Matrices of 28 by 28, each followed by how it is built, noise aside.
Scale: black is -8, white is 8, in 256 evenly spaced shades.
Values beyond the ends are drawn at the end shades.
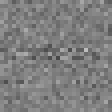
uneven rows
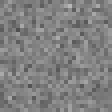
noise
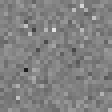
sparse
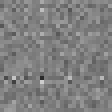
low rank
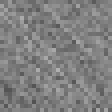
Toeplitz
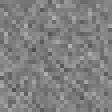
Toeplitz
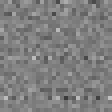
uneven rows
